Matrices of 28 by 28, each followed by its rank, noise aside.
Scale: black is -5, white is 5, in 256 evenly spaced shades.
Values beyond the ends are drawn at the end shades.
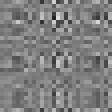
two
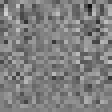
four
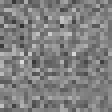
four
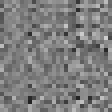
four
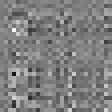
three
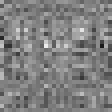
three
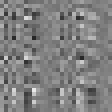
two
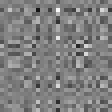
two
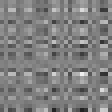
one
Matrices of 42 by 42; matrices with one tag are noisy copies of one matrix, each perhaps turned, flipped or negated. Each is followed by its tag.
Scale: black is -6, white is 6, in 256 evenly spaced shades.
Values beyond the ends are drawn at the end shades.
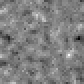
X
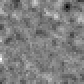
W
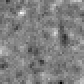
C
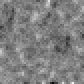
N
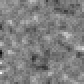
N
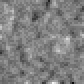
N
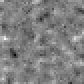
X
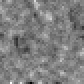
N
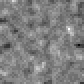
X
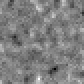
X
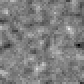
X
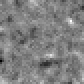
C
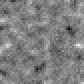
X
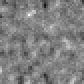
X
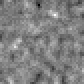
X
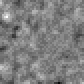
W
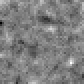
C
